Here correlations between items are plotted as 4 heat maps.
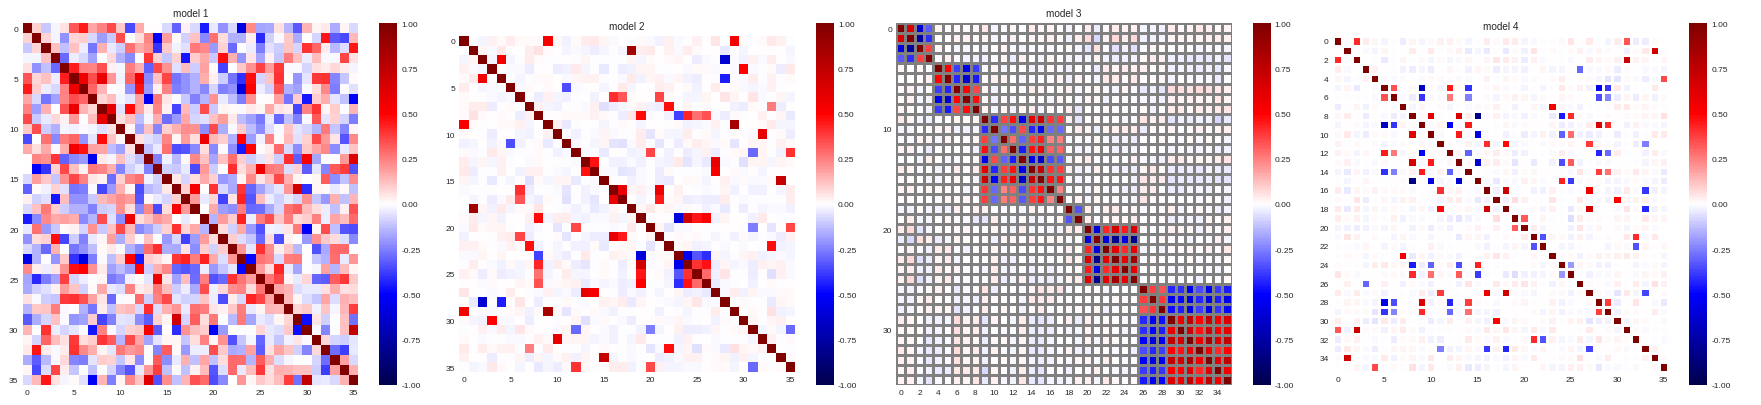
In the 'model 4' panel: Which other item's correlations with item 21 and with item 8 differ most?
15
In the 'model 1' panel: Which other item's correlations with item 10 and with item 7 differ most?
13
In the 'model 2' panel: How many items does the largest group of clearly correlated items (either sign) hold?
6
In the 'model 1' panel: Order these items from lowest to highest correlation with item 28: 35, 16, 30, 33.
33, 30, 16, 35
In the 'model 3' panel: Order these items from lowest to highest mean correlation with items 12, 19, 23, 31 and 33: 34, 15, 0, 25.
0, 15, 25, 34
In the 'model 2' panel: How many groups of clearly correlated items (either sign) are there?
12
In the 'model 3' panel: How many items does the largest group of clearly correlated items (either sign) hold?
10
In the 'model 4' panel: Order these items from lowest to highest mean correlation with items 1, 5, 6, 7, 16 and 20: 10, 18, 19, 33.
33, 10, 19, 18
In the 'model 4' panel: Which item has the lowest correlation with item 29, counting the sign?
5
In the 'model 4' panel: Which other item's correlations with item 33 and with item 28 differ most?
9
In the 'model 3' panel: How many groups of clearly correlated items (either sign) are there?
6
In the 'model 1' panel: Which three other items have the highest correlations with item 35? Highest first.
30, 13, 2
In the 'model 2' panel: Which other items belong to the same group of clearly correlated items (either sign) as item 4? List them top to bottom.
2, 28
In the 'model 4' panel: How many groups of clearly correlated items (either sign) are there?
11
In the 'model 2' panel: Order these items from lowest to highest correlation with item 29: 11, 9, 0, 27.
11, 27, 0, 9
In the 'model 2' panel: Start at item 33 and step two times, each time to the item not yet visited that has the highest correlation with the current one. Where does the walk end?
7
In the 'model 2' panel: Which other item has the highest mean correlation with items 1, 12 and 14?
18
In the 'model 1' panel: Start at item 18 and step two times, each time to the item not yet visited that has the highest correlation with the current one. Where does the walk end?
29
